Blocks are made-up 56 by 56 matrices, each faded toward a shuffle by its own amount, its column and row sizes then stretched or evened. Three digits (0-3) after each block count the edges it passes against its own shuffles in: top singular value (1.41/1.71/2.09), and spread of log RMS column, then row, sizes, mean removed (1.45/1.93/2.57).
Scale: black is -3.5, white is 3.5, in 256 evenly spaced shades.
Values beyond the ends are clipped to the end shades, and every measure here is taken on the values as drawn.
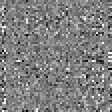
1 3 2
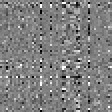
3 3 2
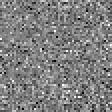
2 0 0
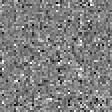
0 2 2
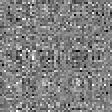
3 1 1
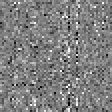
2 2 0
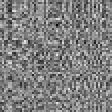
3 1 1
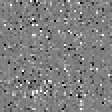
1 2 1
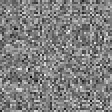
3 0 0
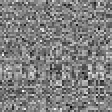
3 0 1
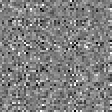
3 2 2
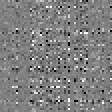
0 3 3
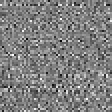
3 0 2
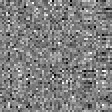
3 1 1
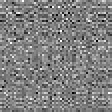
3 0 2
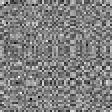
3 0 2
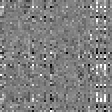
3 3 2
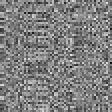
3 2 0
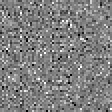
3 1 0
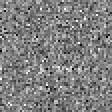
1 0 1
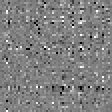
2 2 2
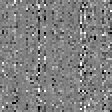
2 3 0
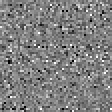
0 0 2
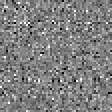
2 0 1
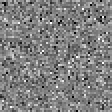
0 1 0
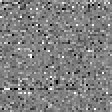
1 0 2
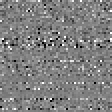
0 0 3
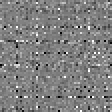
1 2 3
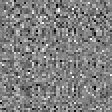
3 1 1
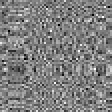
3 0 1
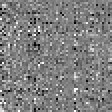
1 3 2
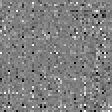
0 2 2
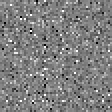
0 1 0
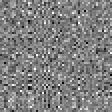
3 2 0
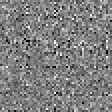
1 2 2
